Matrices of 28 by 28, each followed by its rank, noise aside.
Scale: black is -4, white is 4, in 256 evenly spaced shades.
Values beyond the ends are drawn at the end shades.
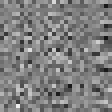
five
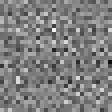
five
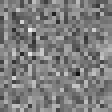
seven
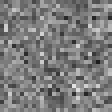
seven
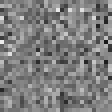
six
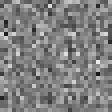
eight
